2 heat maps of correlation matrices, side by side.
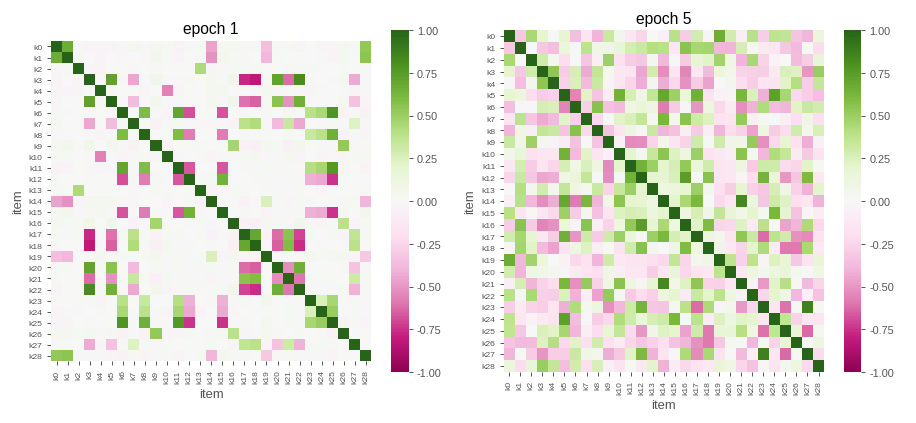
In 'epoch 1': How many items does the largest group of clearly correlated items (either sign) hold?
9
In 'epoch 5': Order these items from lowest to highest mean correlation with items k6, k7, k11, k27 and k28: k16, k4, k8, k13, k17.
k17, k4, k13, k8, k16
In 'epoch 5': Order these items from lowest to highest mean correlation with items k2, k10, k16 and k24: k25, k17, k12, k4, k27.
k4, k27, k25, k12, k17
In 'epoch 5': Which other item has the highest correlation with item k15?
k24
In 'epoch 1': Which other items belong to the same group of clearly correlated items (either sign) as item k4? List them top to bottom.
k10
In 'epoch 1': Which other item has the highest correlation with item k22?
k3
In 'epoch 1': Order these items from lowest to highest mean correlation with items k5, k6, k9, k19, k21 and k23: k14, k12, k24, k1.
k12, k1, k14, k24
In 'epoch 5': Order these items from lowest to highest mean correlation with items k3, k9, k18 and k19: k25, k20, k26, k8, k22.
k26, k8, k25, k20, k22
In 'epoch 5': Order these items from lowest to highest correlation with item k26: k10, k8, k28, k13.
k13, k10, k28, k8
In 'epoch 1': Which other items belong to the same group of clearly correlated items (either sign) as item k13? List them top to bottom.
k2
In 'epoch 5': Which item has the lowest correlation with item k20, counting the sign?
k1
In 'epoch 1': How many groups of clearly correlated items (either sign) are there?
6
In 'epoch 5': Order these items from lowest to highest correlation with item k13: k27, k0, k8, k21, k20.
k27, k20, k0, k21, k8
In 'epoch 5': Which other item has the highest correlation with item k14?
k21
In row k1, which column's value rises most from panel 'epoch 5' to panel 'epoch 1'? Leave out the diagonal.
k0
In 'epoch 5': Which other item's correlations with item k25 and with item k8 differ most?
k6
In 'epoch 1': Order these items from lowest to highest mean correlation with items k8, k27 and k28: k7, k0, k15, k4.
k15, k4, k7, k0
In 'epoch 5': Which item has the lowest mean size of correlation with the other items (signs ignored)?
k20
